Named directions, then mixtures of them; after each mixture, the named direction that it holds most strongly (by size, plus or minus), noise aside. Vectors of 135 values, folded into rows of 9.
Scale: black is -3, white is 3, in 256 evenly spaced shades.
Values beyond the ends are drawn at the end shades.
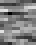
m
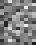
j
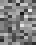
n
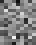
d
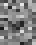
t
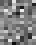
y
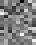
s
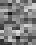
m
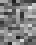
m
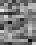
m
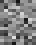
d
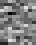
m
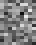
n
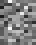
j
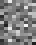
j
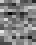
m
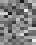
s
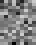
s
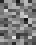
d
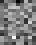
d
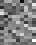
s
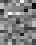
s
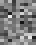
y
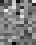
y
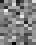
d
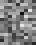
n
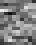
m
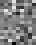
y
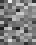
j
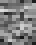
m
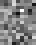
y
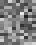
n
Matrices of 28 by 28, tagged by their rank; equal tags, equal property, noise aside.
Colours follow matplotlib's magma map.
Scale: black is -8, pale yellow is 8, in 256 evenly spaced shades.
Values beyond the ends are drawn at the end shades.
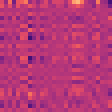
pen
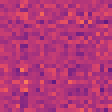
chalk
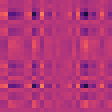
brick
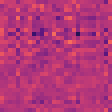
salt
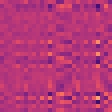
pen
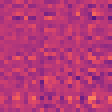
salt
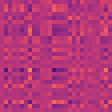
pen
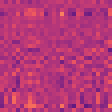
salt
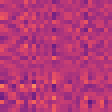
pen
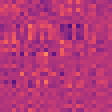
salt
